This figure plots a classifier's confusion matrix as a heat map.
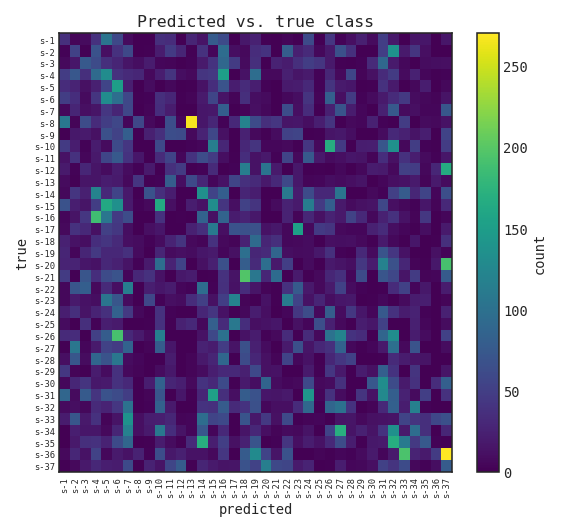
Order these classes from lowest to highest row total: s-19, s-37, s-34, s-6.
s-19, s-6, s-37, s-34
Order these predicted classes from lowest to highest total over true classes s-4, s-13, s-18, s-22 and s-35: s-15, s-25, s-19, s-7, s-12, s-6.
s-25, s-12, s-15, s-6, s-7, s-19
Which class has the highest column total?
s-6
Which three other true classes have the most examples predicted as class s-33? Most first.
s-36, s-35, s-14
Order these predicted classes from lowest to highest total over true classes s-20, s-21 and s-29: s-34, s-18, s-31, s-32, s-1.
s-34, s-1, s-32, s-31, s-18
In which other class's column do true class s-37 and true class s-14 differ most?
s-20
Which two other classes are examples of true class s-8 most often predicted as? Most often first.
s-13, s-18
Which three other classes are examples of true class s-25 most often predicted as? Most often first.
s-17, s-15, s-31
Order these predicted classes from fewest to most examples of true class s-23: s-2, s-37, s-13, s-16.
s-37, s-2, s-13, s-16
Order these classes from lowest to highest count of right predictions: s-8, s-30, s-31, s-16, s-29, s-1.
s-29, s-1, s-8, s-30, s-16, s-31
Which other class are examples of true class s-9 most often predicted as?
s-7
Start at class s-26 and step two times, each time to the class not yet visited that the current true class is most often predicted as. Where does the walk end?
s-5
